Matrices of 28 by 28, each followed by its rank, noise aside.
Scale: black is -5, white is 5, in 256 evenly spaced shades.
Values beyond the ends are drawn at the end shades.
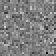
six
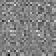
four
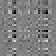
one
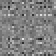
three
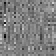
three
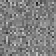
six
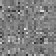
four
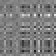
one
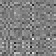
three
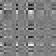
one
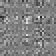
four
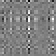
one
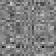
three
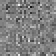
six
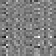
three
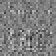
six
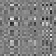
two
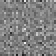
four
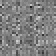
three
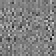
four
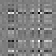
one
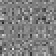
four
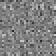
six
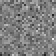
six
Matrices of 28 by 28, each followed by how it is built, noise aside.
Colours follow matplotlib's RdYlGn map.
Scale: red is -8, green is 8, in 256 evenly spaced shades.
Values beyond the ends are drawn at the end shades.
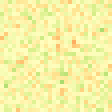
noise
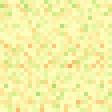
repeating columns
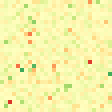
sparse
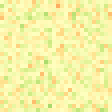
blocks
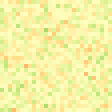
noise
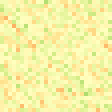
Toeplitz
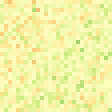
Hankel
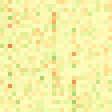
uneven columns
